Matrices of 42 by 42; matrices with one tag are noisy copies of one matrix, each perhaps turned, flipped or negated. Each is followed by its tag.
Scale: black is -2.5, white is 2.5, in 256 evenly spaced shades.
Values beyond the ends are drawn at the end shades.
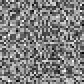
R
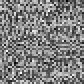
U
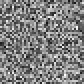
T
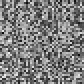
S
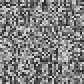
S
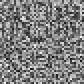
T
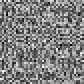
U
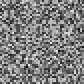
R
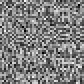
U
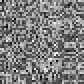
S
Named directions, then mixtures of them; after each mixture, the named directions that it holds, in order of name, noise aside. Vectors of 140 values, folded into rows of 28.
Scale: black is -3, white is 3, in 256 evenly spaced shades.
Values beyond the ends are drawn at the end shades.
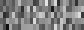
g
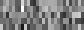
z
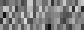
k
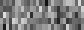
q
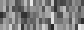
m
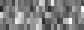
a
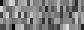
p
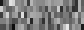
p.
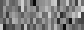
g, q, z.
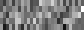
a, g, z.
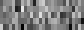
k, m, z.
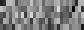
k, p.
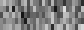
k, m.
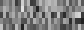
z.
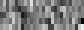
m.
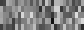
m, p, q.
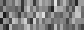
g, k.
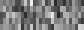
m.
